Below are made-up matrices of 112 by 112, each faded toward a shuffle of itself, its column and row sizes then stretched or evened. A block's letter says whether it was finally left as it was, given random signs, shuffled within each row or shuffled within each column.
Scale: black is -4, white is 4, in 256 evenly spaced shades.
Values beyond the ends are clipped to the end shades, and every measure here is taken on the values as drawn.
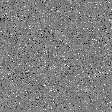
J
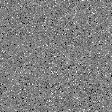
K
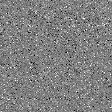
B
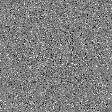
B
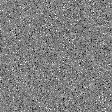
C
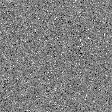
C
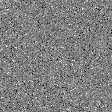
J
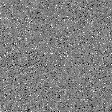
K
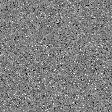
J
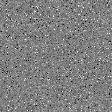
K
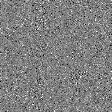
K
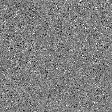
B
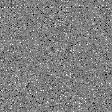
K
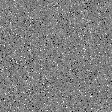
C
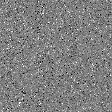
C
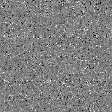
K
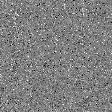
B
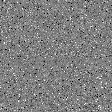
J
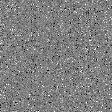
K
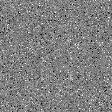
K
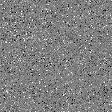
B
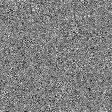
J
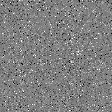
K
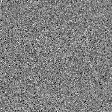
K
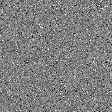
B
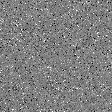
J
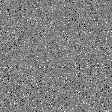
B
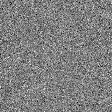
C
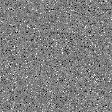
B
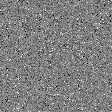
C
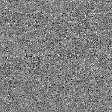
K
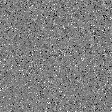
B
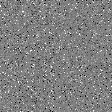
B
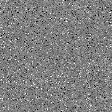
K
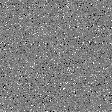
J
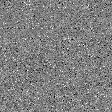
J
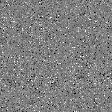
K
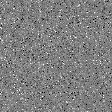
B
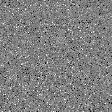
K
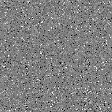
K
